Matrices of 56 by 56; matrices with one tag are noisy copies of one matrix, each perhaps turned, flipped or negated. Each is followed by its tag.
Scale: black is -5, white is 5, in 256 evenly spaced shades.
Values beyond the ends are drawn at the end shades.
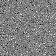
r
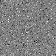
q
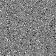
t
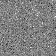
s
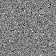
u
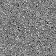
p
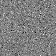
u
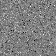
u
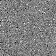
r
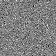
s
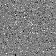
u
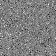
t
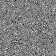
u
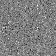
p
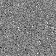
p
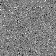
t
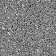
p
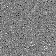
s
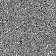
r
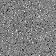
s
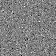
r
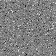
p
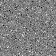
t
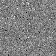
p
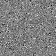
s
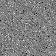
q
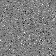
u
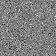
s
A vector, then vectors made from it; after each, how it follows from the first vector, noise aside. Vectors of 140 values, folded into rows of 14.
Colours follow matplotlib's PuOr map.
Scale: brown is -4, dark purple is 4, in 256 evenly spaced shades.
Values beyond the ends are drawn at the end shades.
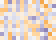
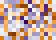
wrapped around, negated, scaled up.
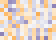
reversed.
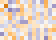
reversed.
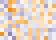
reversed, negated.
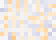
negated, shrunk.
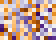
wrapped around, negated, scaled up.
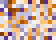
reversed, negated, scaled up.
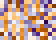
negated, scaled up.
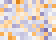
sign-scrambled.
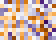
negated, scaled up.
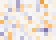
partly zeroed.
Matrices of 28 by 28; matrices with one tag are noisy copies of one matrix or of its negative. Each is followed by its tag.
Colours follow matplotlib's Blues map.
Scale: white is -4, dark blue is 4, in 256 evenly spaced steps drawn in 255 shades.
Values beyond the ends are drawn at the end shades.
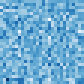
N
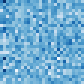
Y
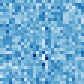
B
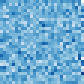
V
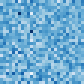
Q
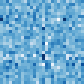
B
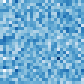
Y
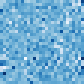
V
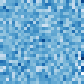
V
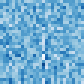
B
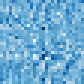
B
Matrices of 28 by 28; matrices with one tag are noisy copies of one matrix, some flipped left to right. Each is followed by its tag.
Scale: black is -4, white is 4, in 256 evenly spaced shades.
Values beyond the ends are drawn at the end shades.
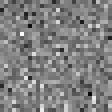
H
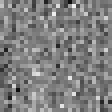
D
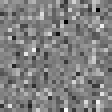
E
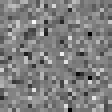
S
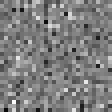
E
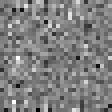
E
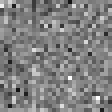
D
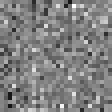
D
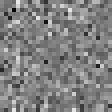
E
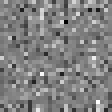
E
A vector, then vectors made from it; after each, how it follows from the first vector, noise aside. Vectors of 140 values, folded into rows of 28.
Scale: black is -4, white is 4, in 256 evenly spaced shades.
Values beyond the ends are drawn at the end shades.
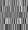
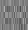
wrapped around, negated, shrunk.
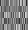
wrapped around.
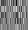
wrapped around, negated.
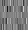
reversed, negated, partly zeroed.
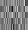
wrapped around, negated.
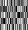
wrapped around, scaled up.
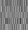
negated, shrunk.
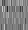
reversed, negated, partly zeroed.
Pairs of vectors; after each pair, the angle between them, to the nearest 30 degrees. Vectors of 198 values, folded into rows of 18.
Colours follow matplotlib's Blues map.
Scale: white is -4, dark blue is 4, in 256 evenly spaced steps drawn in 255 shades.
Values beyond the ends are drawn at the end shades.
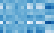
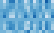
90 degrees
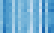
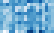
120 degrees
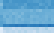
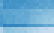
30 degrees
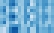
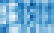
150 degrees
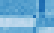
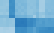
120 degrees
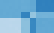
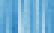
90 degrees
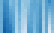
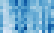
150 degrees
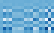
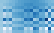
150 degrees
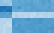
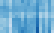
60 degrees
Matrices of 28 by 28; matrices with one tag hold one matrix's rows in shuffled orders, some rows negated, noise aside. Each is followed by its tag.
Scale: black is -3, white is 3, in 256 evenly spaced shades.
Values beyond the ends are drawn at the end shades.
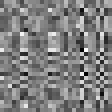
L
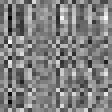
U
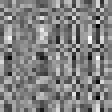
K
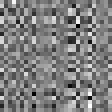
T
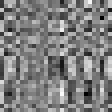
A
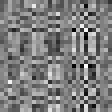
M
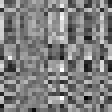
A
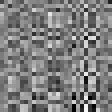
M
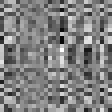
A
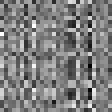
T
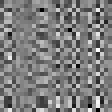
K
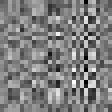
M
